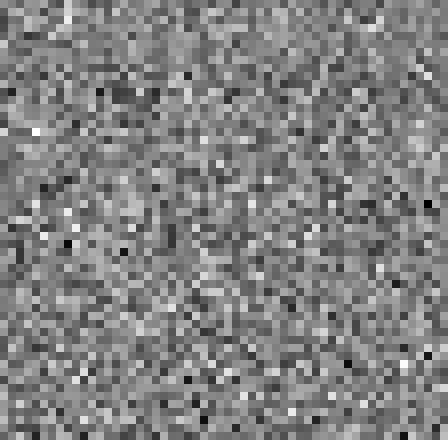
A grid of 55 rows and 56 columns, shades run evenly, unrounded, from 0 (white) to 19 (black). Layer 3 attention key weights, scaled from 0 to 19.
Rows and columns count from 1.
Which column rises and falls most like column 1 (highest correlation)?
51
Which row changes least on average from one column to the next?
6
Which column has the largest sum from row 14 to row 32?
41
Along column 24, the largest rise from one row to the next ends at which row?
48
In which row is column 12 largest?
47
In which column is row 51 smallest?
46
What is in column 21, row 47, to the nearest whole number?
15
